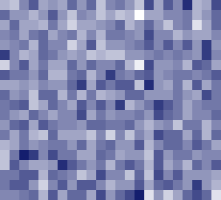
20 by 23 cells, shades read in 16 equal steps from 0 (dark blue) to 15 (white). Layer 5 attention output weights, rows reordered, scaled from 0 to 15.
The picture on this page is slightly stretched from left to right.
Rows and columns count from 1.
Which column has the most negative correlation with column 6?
16
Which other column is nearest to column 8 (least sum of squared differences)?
14
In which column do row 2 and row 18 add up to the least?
6
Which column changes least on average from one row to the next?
19
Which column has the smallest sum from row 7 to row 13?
13
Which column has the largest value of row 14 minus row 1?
20
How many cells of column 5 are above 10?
2
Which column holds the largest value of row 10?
4
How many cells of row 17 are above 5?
16
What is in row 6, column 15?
8
